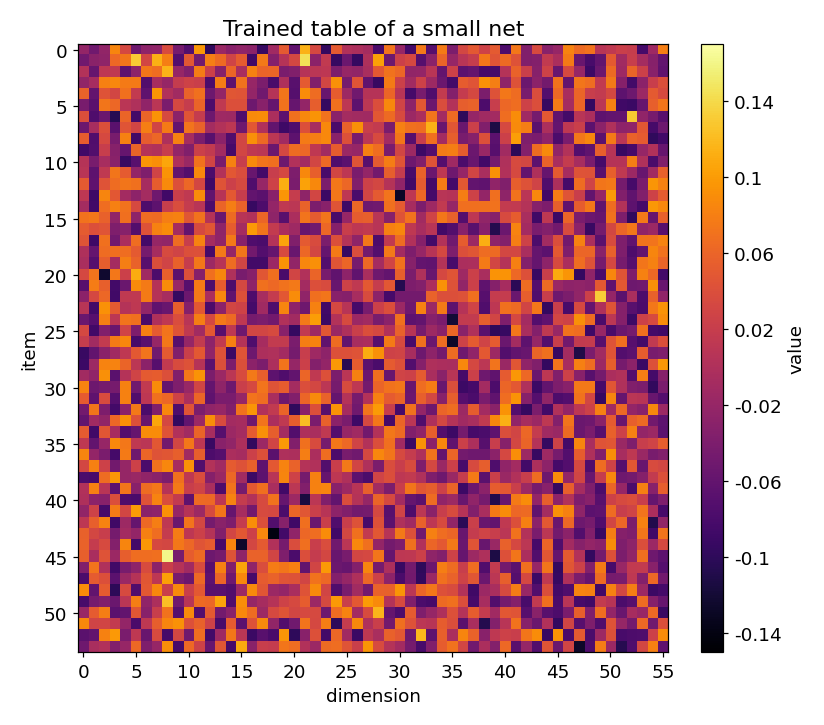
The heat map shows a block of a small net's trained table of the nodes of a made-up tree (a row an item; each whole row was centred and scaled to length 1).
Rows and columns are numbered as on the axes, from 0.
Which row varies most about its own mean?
52
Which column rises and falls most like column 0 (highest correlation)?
41
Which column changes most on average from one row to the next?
5
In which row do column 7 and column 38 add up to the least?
23
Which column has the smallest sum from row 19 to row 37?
43
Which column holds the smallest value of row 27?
47
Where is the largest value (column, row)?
8, 45
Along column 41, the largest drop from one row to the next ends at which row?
9
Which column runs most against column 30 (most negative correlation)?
49
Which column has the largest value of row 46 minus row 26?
35
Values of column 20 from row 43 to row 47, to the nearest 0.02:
-0.02 0.04 -0.08 0.08 0.04
